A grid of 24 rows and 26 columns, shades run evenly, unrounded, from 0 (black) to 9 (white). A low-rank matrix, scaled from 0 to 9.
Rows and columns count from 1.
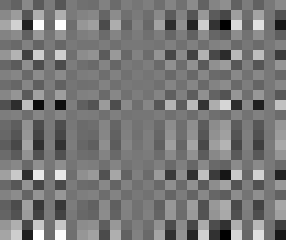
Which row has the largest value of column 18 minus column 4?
11
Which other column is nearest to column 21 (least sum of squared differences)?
26
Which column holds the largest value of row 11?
21
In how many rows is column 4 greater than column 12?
12
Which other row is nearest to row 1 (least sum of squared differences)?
9
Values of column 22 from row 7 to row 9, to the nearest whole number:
3 5 4
